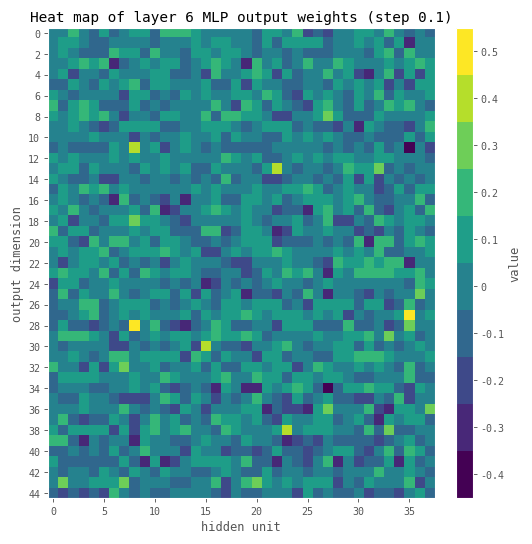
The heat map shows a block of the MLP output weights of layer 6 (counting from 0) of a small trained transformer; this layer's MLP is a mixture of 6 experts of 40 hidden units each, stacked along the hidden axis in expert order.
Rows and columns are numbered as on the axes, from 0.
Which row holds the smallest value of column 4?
28
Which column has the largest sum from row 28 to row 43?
35
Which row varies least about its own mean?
12
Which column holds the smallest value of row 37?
32
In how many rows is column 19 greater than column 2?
15
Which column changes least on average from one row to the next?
14
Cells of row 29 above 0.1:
7
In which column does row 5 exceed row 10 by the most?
8
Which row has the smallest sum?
44
